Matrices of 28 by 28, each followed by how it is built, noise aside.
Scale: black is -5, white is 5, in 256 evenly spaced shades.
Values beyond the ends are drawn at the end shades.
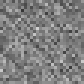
Toeplitz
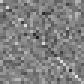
diagonal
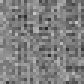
blocks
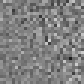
upper triangular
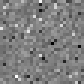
sparse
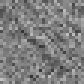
Toeplitz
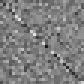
diagonal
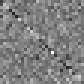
diagonal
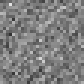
Hankel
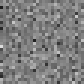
uneven columns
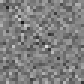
diagonal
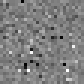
sparse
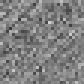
Hankel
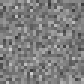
noise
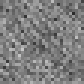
Toeplitz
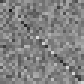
diagonal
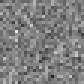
noise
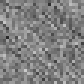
Toeplitz
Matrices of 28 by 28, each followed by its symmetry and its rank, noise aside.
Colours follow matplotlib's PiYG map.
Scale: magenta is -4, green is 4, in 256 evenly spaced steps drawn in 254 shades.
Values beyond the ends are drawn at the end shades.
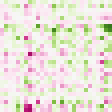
antisymmetric, rank four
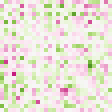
antisymmetric, rank six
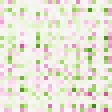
no symmetry, rank four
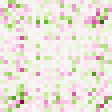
antisymmetric, rank four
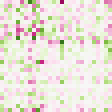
no symmetry, rank four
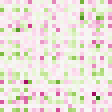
no symmetry, rank four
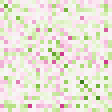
symmetric, rank six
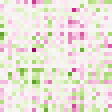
antisymmetric, rank four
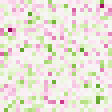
no symmetry, rank eight
